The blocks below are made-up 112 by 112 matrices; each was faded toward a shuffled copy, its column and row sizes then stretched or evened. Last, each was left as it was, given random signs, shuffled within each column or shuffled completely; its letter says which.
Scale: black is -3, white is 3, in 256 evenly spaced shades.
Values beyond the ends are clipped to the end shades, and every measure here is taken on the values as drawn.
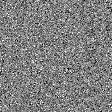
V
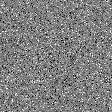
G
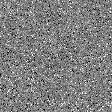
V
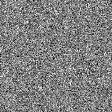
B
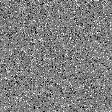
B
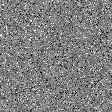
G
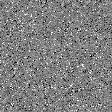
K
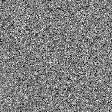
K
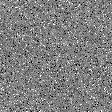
G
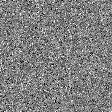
V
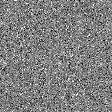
B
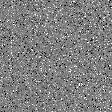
V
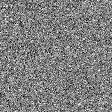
G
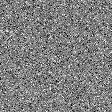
G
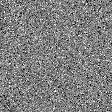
V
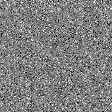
K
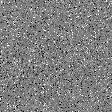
V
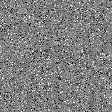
K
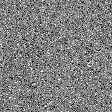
V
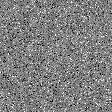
G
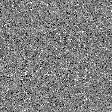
B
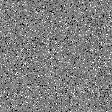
B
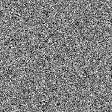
K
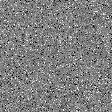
K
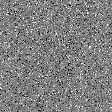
K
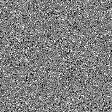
B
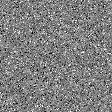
V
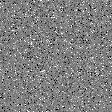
B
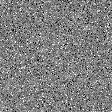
V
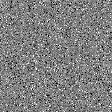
K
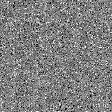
K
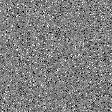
K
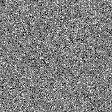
K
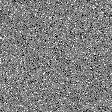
G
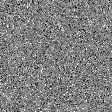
G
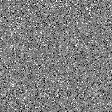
K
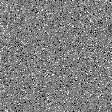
K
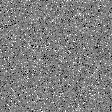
V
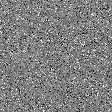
G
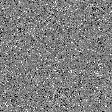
B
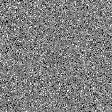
K
